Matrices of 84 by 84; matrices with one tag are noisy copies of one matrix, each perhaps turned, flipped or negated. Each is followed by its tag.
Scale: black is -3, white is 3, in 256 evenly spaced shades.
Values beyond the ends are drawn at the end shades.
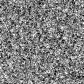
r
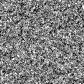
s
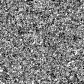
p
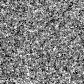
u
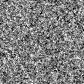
s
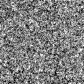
u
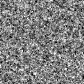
s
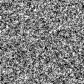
s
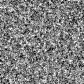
r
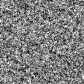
s
